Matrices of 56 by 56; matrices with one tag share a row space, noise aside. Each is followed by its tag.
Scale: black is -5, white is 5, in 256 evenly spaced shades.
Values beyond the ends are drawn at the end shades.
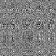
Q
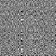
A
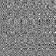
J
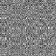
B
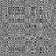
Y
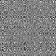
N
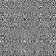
N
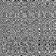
J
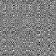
Q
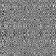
N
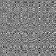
J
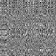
B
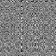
A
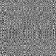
N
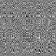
Q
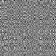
N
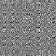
Q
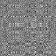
Y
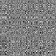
B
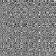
J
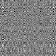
N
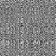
A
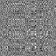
Y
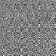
J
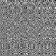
J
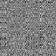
B
